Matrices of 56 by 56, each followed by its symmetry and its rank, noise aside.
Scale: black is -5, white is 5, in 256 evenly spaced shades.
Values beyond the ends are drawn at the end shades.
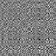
symmetric, rank four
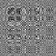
symmetric, rank three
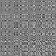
no symmetry, rank three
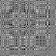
symmetric, rank three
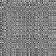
antisymmetric, rank four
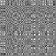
symmetric, rank four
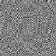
no symmetry, rank six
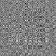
antisymmetric, rank six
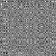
no symmetry, rank six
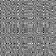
antisymmetric, rank four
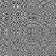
no symmetry, rank four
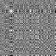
symmetric, rank three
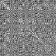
symmetric, rank six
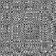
symmetric, rank six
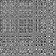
symmetric, rank three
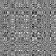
no symmetry, rank three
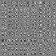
antisymmetric, rank four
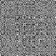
symmetric, rank six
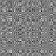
no symmetry, rank three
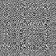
no symmetry, rank six
